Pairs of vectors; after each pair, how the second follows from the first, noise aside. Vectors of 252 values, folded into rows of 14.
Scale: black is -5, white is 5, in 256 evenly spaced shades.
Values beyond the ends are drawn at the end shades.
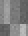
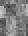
wrapped around.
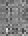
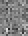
copied.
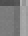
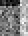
scaled up.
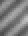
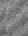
wrapped around, negated, shrunk.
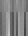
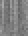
reversed, negated, shrunk.
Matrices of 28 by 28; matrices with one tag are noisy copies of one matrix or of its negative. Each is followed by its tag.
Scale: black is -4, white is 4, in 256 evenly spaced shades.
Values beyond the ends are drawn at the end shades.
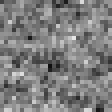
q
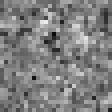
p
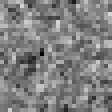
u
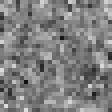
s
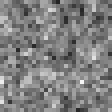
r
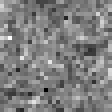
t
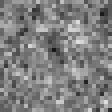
p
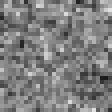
s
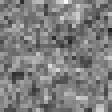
q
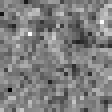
p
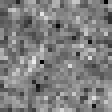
u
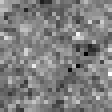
t
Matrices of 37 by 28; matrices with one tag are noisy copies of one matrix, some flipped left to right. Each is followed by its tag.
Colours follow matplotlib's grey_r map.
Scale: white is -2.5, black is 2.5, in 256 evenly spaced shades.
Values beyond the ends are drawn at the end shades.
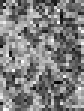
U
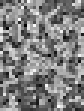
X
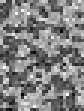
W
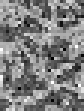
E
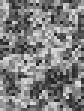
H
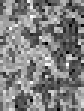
U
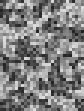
E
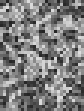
X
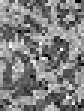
E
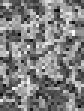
X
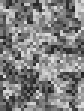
H
